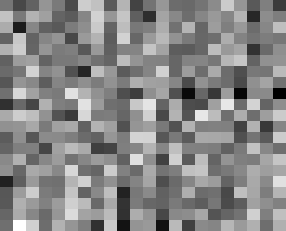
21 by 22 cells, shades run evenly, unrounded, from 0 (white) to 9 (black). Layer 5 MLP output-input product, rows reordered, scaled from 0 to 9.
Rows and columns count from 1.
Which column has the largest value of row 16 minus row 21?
2
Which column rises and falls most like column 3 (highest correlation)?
9
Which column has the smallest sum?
12
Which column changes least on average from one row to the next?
5
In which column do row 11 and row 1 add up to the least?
7
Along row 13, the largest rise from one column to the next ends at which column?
13
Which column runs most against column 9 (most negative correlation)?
10
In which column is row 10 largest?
1
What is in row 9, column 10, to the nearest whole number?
6
